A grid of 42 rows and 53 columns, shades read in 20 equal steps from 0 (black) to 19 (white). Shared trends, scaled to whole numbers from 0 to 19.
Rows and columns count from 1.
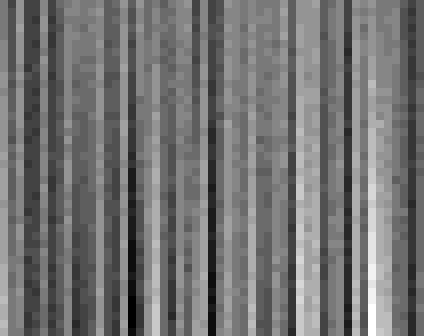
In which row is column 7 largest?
20
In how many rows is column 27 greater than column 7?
5
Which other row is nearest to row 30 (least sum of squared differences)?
31
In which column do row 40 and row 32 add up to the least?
17
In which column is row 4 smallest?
52
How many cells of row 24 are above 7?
35
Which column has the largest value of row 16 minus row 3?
48
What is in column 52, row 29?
4
